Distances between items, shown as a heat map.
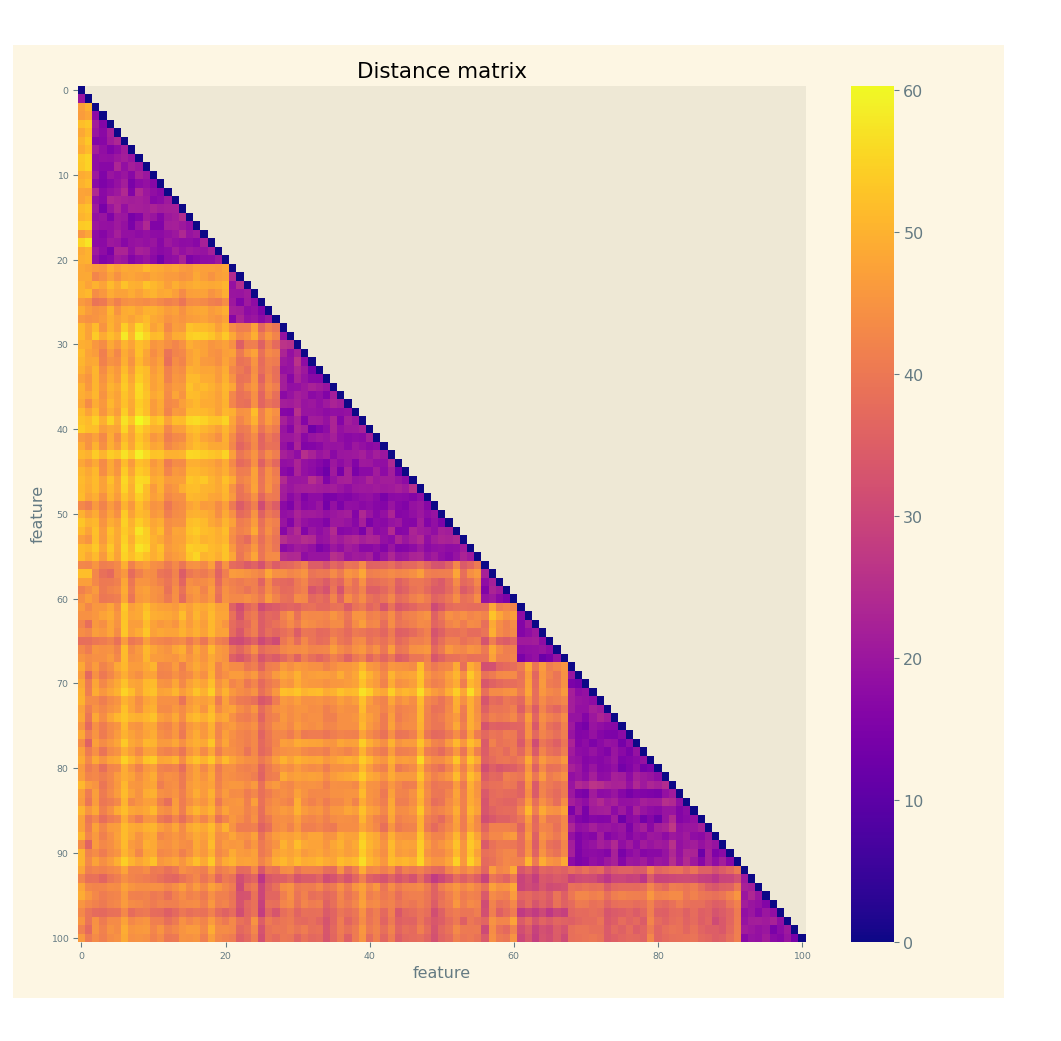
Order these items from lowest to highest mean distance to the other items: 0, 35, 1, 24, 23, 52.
35, 52, 23, 24, 1, 0
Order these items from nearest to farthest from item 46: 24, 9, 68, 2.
68, 24, 2, 9
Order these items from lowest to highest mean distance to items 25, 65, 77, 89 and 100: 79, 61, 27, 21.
61, 79, 27, 21
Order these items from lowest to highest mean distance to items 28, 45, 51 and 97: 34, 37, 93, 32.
34, 32, 37, 93
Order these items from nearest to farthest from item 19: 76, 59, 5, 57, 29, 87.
5, 57, 59, 76, 87, 29
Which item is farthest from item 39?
8
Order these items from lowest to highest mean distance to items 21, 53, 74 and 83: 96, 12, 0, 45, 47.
45, 96, 47, 12, 0
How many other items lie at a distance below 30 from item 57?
4
